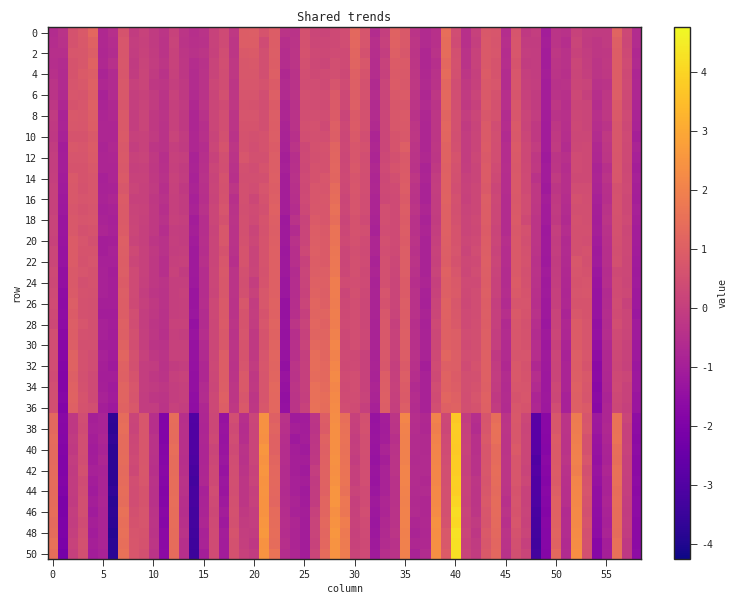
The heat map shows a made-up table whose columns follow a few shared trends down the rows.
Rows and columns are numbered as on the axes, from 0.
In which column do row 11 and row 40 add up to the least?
6
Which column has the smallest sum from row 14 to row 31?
1
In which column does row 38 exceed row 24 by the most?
40
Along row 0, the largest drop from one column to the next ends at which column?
5
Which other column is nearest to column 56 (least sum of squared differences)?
44
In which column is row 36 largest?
28
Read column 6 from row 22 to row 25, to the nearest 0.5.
-1 -1 -1 -1
